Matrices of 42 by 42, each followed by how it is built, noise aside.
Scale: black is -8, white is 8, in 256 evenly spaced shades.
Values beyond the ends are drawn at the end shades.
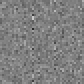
uneven columns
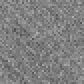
Toeplitz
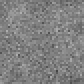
smooth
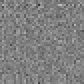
low rank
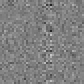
low rank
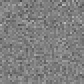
low rank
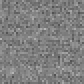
blocks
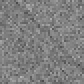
Toeplitz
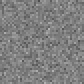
noise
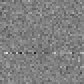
uneven rows
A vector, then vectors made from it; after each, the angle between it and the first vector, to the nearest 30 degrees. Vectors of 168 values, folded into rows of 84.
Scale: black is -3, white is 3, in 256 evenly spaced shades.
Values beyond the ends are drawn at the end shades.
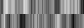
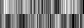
30 degrees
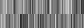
60 degrees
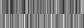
120 degrees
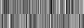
120 degrees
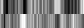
150 degrees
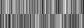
60 degrees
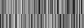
90 degrees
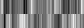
150 degrees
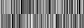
90 degrees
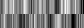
30 degrees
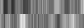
150 degrees
